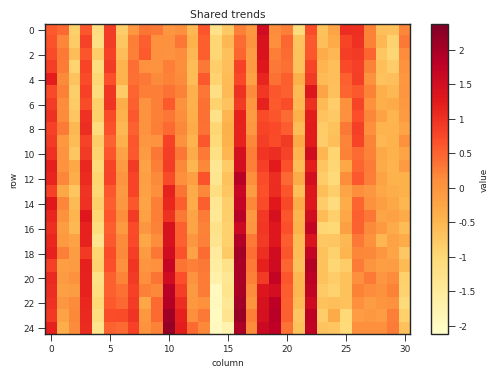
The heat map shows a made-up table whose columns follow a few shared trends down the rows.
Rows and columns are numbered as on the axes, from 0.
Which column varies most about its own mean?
10
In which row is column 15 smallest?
24
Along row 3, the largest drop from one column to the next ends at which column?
4
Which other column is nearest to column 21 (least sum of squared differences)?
23
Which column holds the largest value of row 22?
16
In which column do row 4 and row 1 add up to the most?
18
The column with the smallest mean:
14
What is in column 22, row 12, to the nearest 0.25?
1.5
